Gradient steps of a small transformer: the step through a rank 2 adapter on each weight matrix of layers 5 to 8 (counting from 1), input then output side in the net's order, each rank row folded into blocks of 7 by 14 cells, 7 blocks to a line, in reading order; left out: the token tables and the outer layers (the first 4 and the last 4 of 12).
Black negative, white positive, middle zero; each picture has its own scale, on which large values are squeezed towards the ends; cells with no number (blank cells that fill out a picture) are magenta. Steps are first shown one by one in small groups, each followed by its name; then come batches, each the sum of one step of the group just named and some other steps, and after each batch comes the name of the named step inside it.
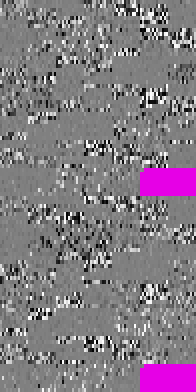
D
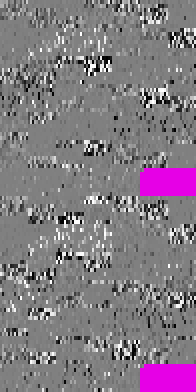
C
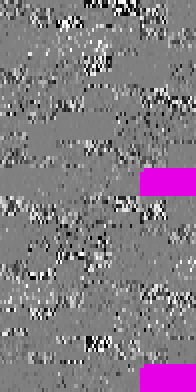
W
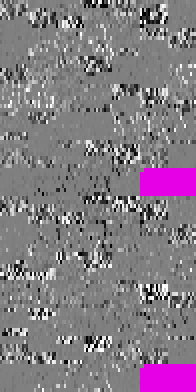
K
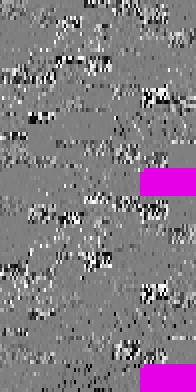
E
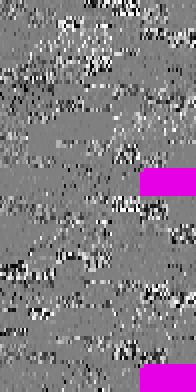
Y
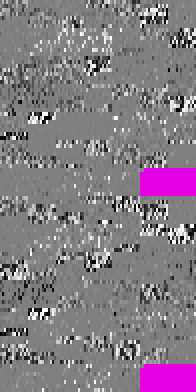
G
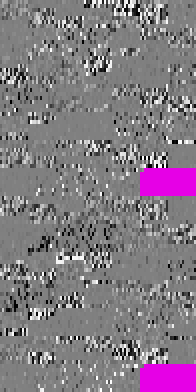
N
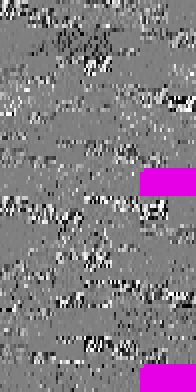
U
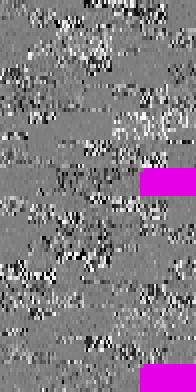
W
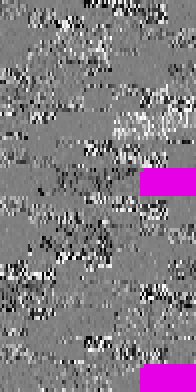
W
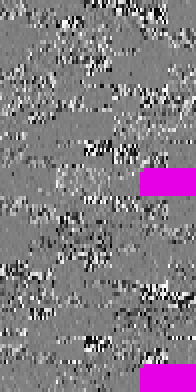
D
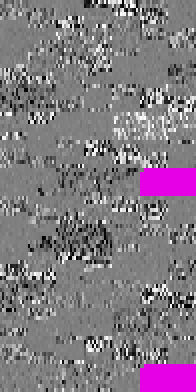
Y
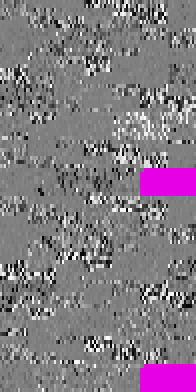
C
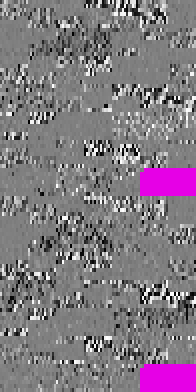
U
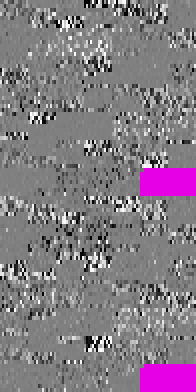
W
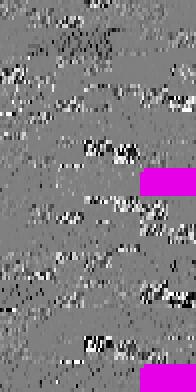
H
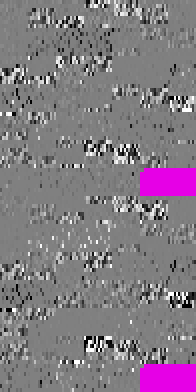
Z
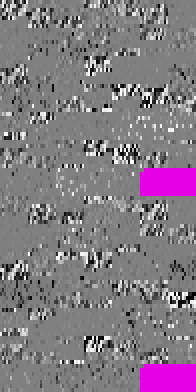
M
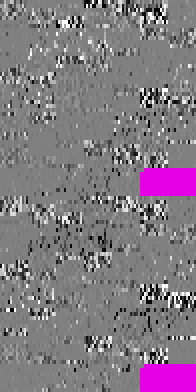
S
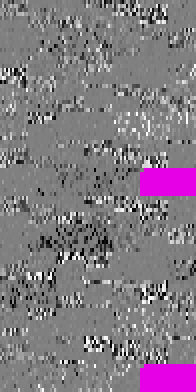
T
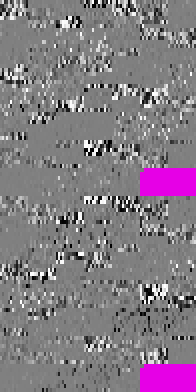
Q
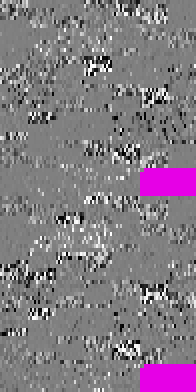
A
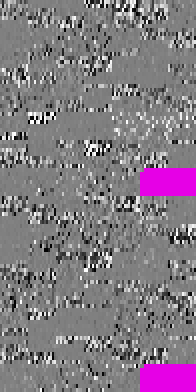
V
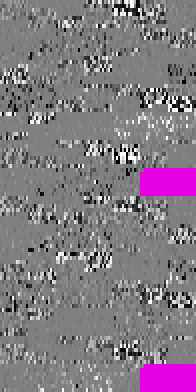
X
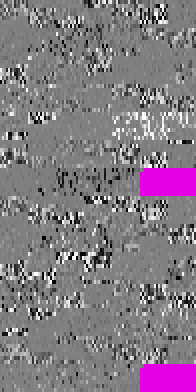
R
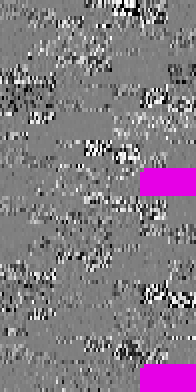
X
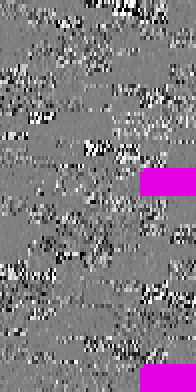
V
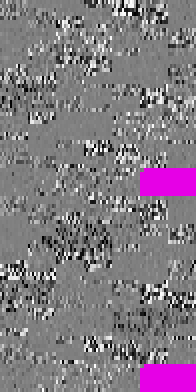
T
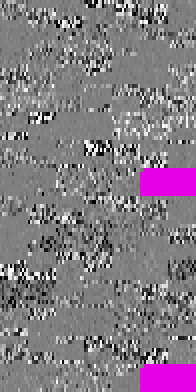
V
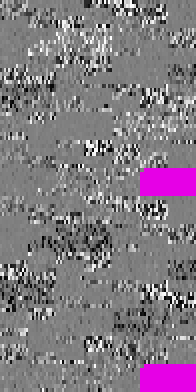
M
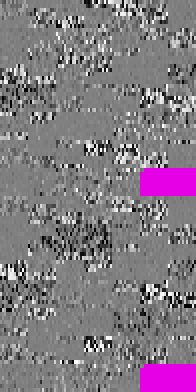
Z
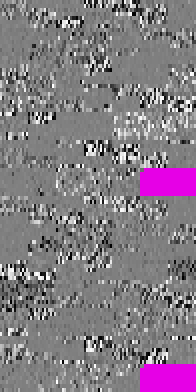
X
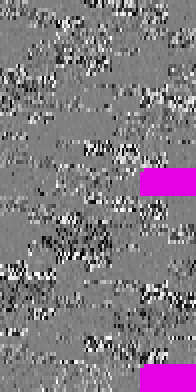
T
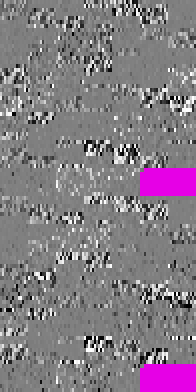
Z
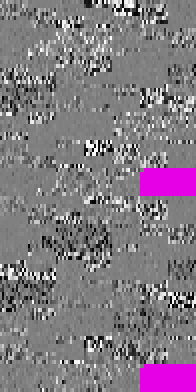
Z
